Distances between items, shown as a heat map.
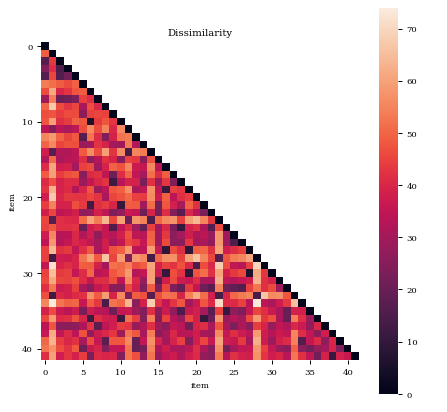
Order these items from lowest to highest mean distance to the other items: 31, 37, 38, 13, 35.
35, 37, 13, 38, 31
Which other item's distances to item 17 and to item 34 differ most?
9
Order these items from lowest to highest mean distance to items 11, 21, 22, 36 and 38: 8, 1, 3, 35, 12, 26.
35, 26, 3, 8, 12, 1
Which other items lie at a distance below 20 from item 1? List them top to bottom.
14, 23, 28, 33
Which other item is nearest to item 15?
31
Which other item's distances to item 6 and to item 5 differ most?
10
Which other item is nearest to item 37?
7
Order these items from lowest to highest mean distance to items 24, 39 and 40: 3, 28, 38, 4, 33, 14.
38, 3, 4, 33, 14, 28
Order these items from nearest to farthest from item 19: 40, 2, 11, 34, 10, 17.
34, 40, 2, 17, 10, 11
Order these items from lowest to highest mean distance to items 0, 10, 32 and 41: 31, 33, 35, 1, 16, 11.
35, 31, 16, 11, 33, 1
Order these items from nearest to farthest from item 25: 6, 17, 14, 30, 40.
17, 40, 6, 30, 14
